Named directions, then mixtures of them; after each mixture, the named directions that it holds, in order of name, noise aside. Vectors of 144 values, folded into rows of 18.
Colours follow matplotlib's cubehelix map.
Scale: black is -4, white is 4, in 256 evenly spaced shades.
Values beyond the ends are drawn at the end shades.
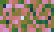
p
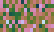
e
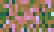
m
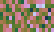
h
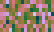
h, m.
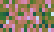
m.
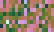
e, m.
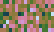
e, m.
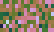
e, m.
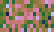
m, p.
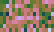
m, p.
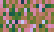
e.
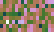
e, m.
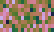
m, p.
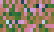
e.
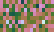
e.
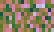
h.
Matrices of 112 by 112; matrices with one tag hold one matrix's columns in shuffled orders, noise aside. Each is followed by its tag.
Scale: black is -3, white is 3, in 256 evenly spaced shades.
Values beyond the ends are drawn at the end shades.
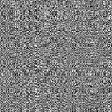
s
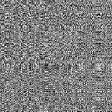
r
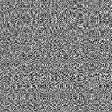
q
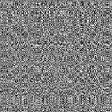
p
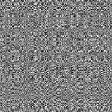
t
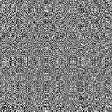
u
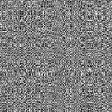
s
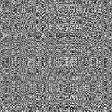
u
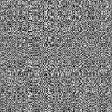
s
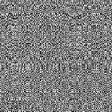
r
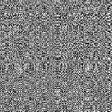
r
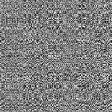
q
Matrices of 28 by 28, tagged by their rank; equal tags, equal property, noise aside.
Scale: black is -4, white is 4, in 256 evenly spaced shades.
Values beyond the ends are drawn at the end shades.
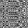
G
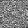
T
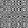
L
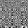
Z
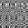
L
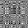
G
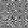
G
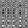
L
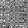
G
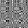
G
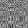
G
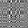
L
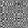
G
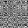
G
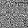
T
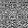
T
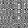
G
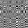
L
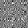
Z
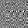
G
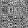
Z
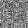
Z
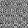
Z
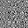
Z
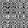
G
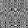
G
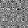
Z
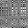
L
